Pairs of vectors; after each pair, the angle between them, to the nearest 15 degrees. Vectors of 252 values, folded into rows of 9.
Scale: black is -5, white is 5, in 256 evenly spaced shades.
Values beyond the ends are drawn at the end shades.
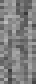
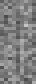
105 degrees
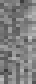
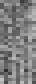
15 degrees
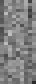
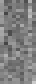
165 degrees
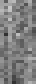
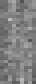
75 degrees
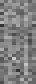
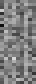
45 degrees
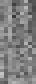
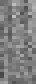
165 degrees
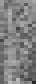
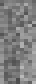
150 degrees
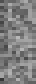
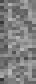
15 degrees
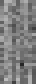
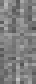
45 degrees
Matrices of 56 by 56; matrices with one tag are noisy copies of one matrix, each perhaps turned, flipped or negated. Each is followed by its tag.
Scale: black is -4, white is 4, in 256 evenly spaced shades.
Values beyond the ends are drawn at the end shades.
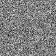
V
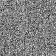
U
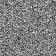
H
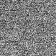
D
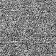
D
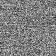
U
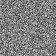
H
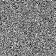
V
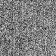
D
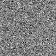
V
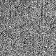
D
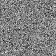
H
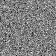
H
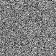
V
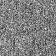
D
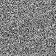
V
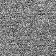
D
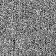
D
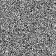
H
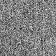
D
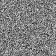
H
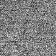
D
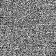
U
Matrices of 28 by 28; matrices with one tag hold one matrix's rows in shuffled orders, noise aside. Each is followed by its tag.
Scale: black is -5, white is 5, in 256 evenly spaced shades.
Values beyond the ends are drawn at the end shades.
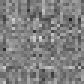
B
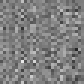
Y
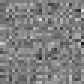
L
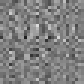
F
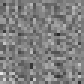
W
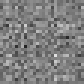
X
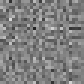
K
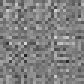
X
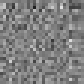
K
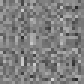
Y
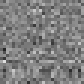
B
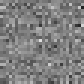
L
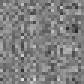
Y
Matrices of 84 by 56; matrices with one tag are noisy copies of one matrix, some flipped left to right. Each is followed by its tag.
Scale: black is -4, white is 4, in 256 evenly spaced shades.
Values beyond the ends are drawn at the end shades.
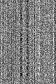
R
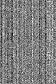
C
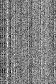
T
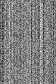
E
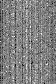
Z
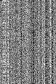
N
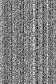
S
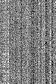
N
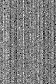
C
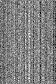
Z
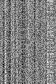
N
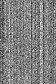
E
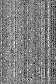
T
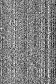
T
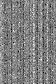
S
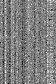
N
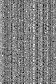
S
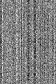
R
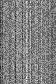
Z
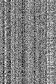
N
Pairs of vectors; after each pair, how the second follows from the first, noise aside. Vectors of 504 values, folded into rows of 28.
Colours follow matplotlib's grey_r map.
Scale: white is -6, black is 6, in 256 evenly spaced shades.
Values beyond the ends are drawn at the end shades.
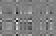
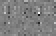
reversed, partly zeroed.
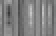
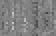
reversed, partly zeroed.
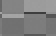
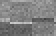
reversed, negated.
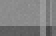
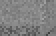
partly zeroed.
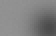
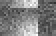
wrapped around, negated, scaled up.
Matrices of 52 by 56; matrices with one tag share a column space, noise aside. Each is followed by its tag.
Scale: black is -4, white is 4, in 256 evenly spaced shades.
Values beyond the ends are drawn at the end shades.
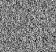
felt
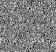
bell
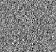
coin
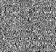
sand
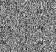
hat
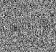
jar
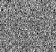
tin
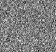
coin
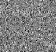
sand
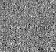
hat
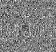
jar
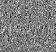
jar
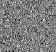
coin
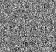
hat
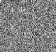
tin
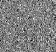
felt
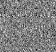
jar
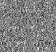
hat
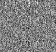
bell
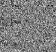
bell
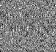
jar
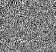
bell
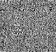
tin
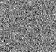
coin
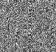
tin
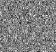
coin
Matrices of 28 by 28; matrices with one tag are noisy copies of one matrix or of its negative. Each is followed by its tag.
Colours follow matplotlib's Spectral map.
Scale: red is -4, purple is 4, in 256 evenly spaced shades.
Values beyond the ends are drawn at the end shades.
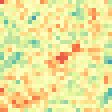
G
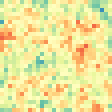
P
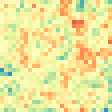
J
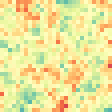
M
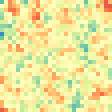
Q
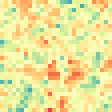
M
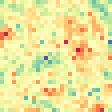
P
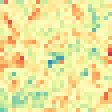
G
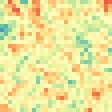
Q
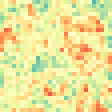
P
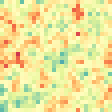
G
